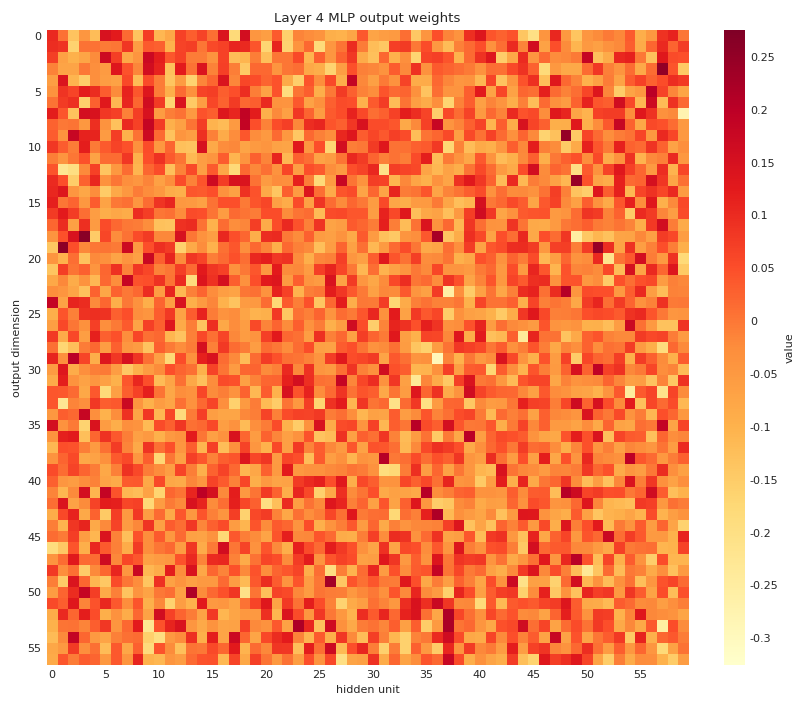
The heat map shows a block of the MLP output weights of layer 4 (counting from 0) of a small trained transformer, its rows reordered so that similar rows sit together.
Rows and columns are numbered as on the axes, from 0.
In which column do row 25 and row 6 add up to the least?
37
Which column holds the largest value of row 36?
39
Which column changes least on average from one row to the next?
19
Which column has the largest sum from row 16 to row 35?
27
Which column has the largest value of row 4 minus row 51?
28
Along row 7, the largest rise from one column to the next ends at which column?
3
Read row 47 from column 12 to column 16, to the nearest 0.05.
0.05 0.1 0 0.1 0.1
